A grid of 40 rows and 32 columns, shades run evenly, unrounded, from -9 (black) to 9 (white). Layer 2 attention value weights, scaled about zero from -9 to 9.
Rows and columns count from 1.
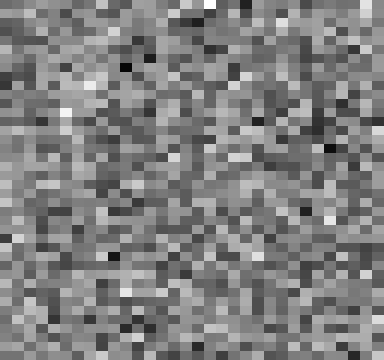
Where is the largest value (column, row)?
18, 1
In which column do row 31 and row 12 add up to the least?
16
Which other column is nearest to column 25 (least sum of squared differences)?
2
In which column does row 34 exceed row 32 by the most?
26
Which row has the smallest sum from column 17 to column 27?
19
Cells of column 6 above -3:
35
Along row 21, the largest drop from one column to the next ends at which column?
29
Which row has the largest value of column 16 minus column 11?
8
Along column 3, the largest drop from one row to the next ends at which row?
33
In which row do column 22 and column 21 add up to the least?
14
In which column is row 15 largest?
32
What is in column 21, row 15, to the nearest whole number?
5
